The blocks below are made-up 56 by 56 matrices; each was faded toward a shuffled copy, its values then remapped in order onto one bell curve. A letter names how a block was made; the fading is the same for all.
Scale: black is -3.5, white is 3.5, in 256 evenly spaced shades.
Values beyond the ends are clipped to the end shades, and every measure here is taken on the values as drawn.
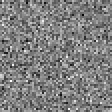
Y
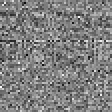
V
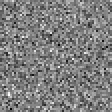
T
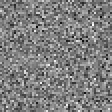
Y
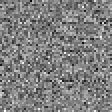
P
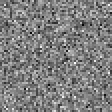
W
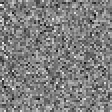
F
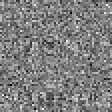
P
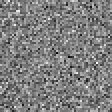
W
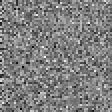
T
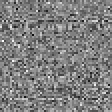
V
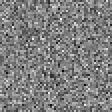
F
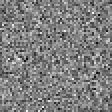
Y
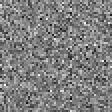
F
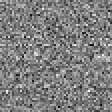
P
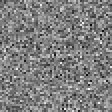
F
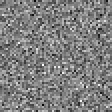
W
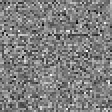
P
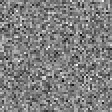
Y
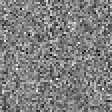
T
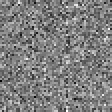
T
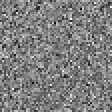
T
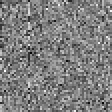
T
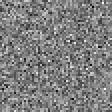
W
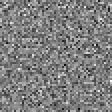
P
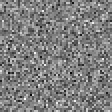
Y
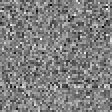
P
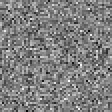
Y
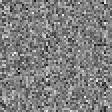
T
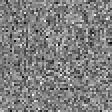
P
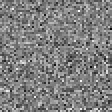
P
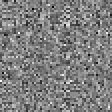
V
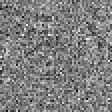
Y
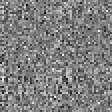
V
